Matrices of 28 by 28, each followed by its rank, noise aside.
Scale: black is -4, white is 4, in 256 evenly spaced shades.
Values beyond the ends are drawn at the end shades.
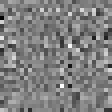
six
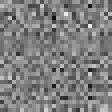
six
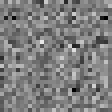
five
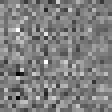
five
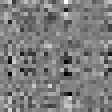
three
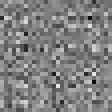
four
